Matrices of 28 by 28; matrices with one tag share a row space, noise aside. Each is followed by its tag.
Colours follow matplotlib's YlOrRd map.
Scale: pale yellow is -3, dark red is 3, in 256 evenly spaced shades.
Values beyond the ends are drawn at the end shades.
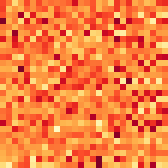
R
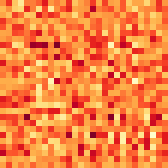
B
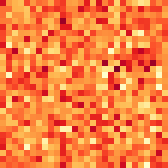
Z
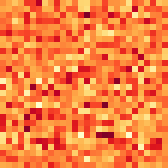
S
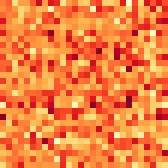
R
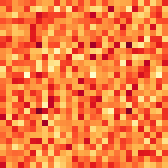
B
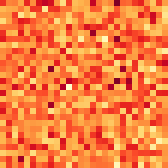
R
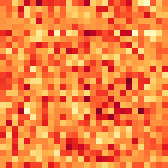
S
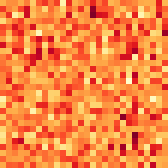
B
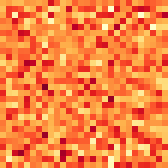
Z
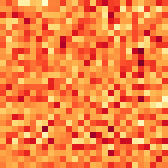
Z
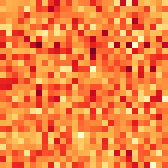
B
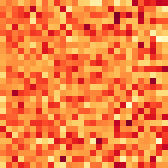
R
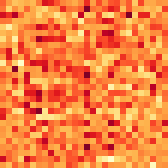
S
